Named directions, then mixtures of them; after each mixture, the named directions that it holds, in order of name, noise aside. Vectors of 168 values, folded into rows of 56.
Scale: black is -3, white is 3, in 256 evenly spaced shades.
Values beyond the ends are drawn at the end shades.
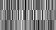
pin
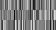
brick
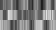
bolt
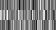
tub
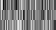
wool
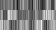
bolt.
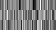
brick, tub.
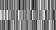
tub.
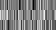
brick, tub.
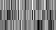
bolt, pin, tub.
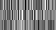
pin.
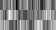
bolt.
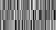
brick.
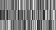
tub.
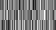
brick, tub.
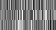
brick, pin, wool.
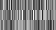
brick, pin.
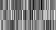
bolt, brick, pin.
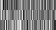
tub, wool.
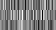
pin.
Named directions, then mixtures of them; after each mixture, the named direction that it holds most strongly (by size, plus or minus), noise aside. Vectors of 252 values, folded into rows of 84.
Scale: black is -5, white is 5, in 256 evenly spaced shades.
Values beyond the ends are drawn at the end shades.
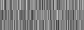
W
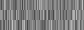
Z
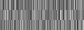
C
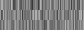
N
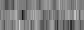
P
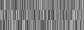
Z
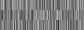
W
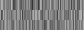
N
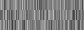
Z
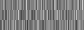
W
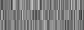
N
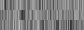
W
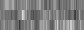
P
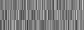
Z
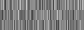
W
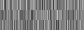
W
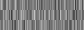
Z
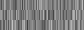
Z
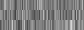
Z
